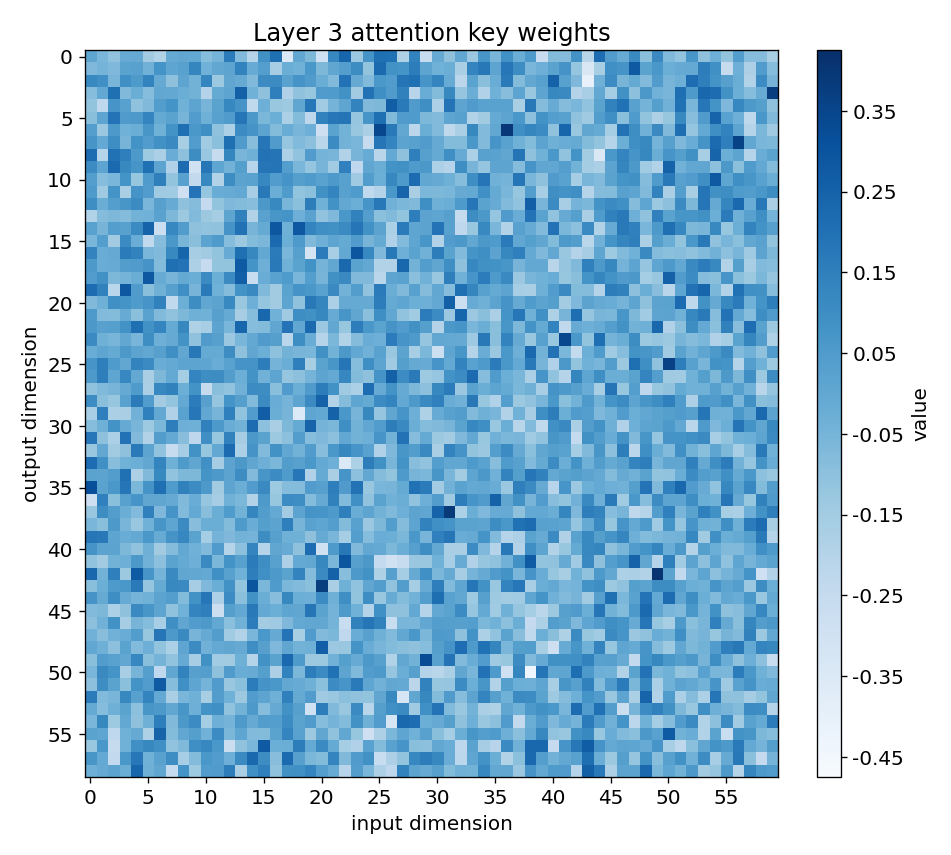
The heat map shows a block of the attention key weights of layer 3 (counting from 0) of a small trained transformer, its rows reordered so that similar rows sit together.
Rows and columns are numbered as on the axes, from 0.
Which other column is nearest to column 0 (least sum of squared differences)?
3
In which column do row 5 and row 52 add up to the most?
54
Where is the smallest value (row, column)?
50, 38
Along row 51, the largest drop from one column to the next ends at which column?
7
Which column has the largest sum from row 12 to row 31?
53
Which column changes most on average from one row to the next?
19
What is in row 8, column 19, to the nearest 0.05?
0.05
